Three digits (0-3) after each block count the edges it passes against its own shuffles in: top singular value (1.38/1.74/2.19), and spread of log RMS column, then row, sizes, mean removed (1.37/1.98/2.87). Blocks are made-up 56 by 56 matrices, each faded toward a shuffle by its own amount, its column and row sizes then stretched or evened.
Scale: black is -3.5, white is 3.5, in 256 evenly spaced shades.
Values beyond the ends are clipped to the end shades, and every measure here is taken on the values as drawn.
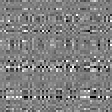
3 1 3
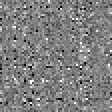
1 2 1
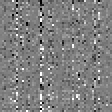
2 3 0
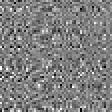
3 2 2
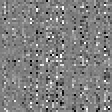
0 3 1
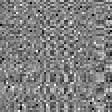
3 1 0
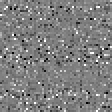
0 0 2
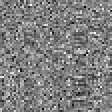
2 0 0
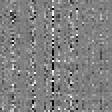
2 3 0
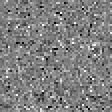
0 1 1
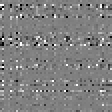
1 2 3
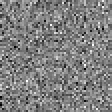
2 2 0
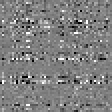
2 2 3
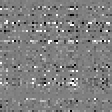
2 2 3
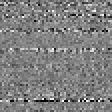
2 0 3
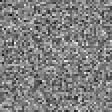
2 0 0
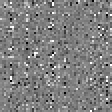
1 2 1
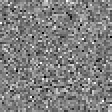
1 0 0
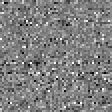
0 0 2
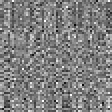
3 2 1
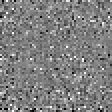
0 1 2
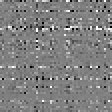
2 2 3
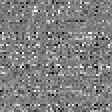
1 2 3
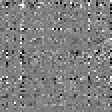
1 2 3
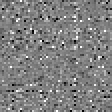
2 1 2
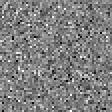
0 0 1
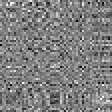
3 1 2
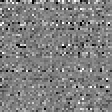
1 1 3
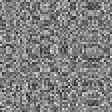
2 0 1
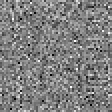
2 1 0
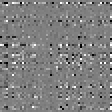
3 2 3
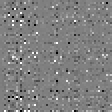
2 2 2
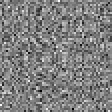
3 1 0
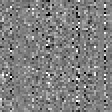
0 3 1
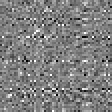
3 1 2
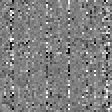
1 3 1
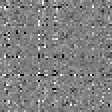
2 2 2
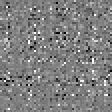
0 2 2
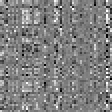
3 3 0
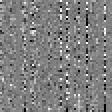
2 3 0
